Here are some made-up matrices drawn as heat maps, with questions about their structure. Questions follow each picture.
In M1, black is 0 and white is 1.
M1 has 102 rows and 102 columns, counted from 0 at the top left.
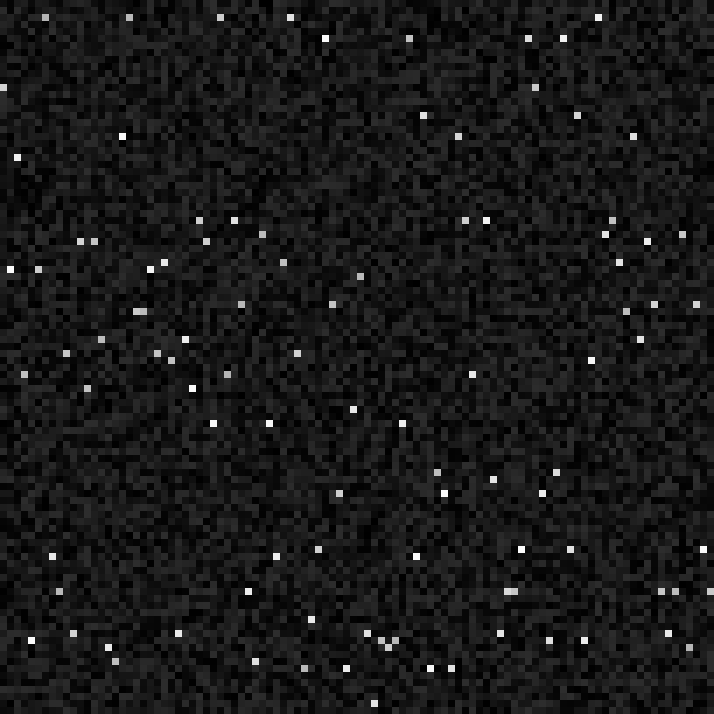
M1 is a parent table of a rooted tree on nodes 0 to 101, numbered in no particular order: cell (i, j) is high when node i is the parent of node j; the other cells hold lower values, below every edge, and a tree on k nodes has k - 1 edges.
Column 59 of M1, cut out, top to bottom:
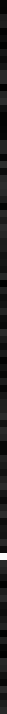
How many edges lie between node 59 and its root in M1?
9
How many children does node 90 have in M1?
5
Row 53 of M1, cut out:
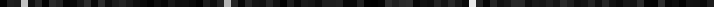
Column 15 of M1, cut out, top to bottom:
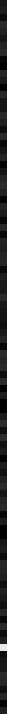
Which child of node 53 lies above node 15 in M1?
67
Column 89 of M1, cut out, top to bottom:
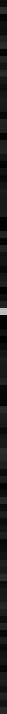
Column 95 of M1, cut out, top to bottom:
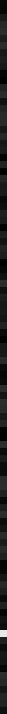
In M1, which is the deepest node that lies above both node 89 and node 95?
44
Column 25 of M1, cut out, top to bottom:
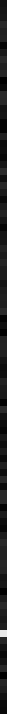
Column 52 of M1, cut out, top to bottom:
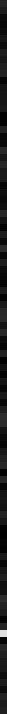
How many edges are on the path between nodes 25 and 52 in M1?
2
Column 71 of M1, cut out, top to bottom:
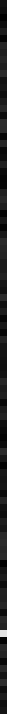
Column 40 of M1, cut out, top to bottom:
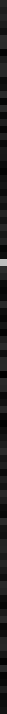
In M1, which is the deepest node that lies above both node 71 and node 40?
37
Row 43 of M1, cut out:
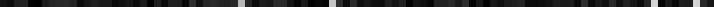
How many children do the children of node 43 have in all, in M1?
4
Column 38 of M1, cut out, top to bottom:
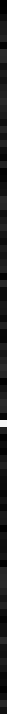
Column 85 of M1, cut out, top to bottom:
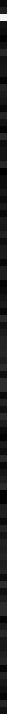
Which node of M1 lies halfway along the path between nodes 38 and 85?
50
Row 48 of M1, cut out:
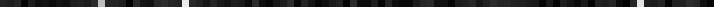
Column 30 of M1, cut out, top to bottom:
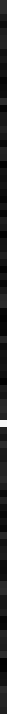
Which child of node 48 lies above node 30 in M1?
91
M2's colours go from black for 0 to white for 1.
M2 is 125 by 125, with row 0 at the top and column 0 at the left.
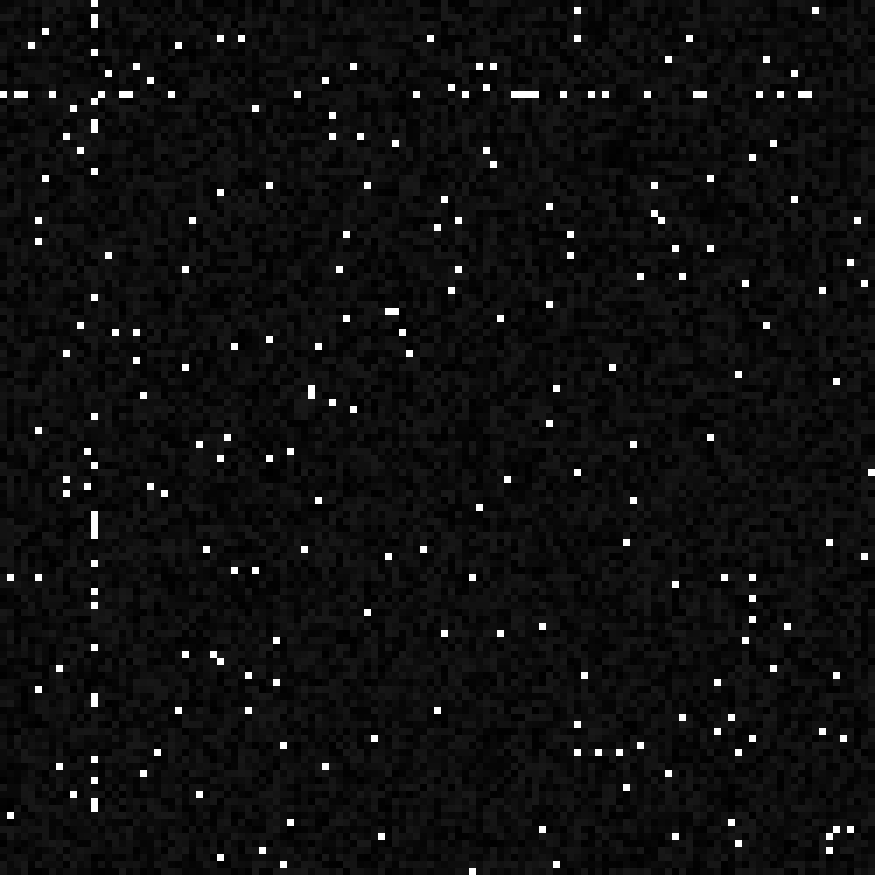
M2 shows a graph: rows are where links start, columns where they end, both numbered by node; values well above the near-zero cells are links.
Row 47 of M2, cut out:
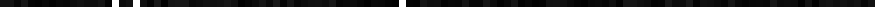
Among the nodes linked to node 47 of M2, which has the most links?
node 19
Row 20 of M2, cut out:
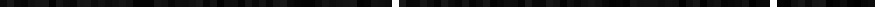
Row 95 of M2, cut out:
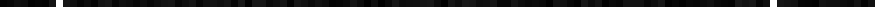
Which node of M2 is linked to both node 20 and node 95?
node 110
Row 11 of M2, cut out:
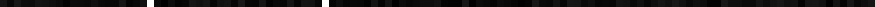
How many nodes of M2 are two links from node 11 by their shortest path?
2
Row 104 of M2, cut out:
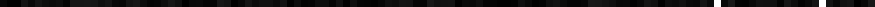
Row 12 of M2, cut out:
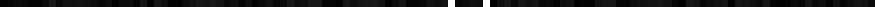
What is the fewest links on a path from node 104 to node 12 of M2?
4
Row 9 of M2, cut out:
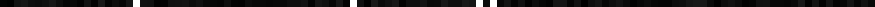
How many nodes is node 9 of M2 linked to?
4
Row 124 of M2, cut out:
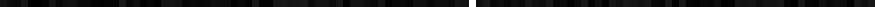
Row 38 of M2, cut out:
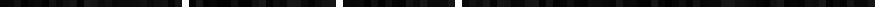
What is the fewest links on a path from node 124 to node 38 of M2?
6
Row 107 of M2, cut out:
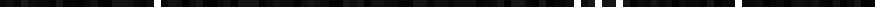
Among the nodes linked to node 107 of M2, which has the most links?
node 82
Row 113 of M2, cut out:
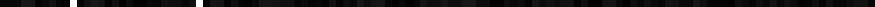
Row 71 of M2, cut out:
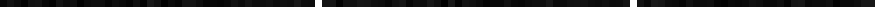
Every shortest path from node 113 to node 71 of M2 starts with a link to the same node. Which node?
node 28
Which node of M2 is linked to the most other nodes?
node 13
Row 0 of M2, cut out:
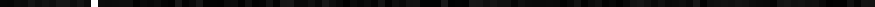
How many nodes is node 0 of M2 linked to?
1
